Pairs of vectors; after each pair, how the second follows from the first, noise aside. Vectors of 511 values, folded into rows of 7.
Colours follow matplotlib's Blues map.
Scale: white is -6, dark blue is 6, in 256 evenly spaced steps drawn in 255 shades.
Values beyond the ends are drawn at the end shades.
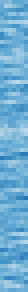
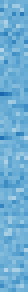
reversed, partly zeroed.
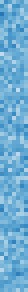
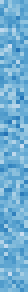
wrapped around.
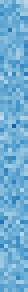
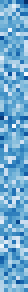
negated, scaled up.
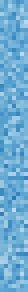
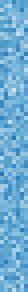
wrapped around.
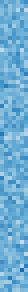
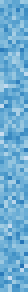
negated.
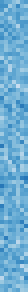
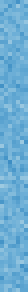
negated, shrunk.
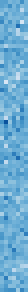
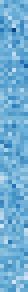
wrapped around.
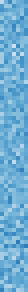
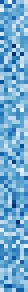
negated, scaled up.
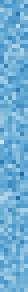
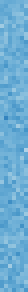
reversed, shrunk.
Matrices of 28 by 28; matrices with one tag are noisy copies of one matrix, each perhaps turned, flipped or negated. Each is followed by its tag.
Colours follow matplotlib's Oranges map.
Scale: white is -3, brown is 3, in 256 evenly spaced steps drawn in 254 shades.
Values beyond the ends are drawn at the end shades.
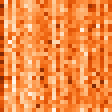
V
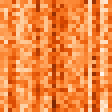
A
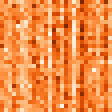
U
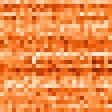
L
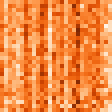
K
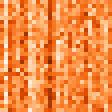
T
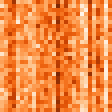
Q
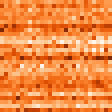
L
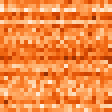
A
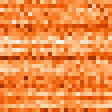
L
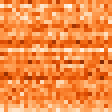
K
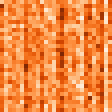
T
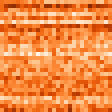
Q
